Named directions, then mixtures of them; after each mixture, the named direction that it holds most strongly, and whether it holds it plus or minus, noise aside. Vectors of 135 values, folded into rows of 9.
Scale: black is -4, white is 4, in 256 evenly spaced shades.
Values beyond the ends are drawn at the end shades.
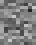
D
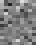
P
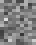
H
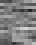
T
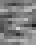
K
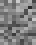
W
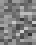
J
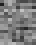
T, minus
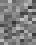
J, minus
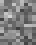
P, plus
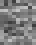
D, plus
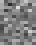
P, plus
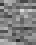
T, minus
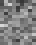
P, minus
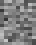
H, minus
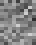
W, minus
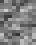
K, plus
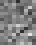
W, minus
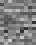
J, minus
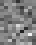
J, minus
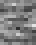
K, minus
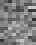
W, minus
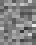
J, minus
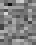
P, plus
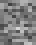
D, minus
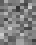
H, minus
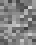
W, minus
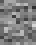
D, minus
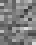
W, plus
